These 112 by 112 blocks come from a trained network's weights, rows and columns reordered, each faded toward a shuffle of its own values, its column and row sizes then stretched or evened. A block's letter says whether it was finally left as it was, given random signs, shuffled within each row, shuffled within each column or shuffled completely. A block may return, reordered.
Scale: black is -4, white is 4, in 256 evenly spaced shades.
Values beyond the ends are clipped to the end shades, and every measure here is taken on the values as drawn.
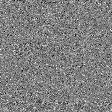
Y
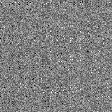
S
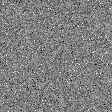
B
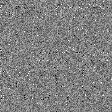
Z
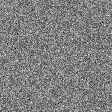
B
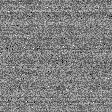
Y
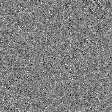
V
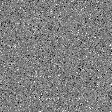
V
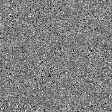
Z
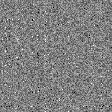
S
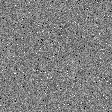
B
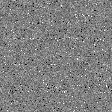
Y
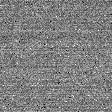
Y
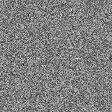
Z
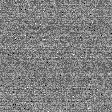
S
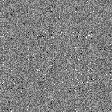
S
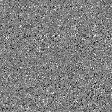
S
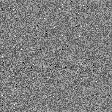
Z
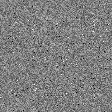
Z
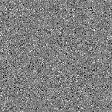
S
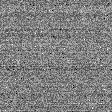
Y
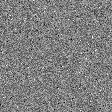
B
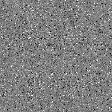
S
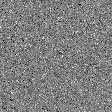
B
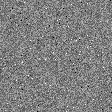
B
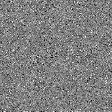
S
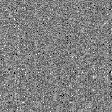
S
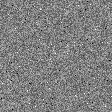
B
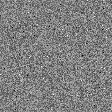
Z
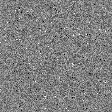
Z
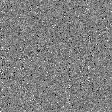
V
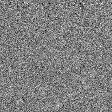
Z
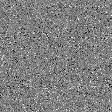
Y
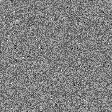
Z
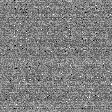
S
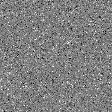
V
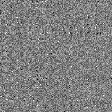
S
